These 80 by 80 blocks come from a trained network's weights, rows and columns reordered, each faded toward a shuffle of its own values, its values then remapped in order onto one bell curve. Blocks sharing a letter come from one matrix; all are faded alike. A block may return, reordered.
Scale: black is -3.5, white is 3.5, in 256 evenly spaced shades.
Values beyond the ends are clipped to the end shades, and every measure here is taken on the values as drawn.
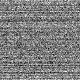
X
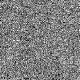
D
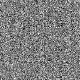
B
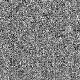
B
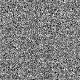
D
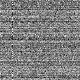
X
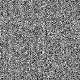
B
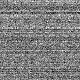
X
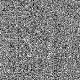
B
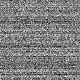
X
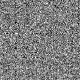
B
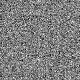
B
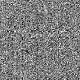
B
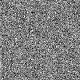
D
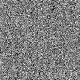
D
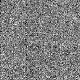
B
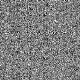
B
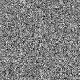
D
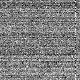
X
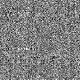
D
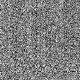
B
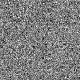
D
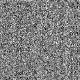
B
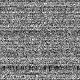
X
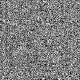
B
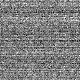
X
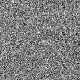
D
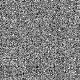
B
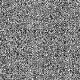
B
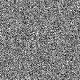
D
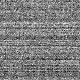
X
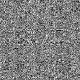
B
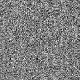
D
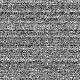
X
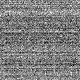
X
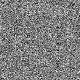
D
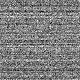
X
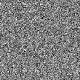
D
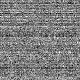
X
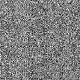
B
